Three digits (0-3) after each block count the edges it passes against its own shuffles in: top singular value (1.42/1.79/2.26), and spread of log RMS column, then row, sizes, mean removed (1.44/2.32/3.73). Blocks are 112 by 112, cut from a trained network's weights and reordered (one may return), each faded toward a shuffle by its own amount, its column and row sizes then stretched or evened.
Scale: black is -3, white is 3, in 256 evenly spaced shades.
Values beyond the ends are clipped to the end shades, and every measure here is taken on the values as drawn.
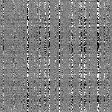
3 3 0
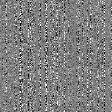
1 3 0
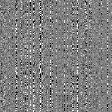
3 3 1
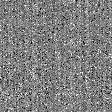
1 0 1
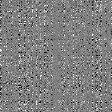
0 3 2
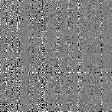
1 3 2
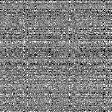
3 2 2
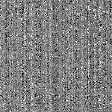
2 2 1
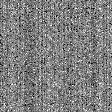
2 0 1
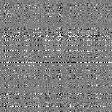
2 2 3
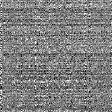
3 2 0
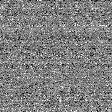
1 0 1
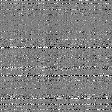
2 0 3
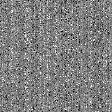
1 2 0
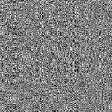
3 2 1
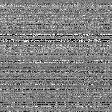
3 0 3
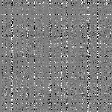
1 3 2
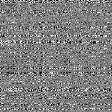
2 1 3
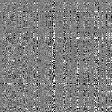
2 3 2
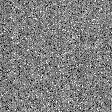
0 0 0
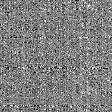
1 0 2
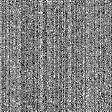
3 1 1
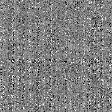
1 2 1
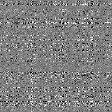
2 2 3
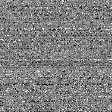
1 0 2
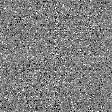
0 1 0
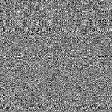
3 0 2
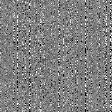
0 3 0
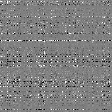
1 2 3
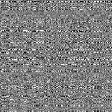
3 0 3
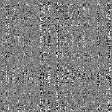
2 3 2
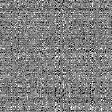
2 2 1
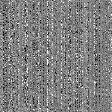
2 3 0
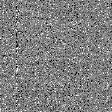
0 2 0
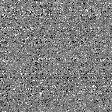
0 0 2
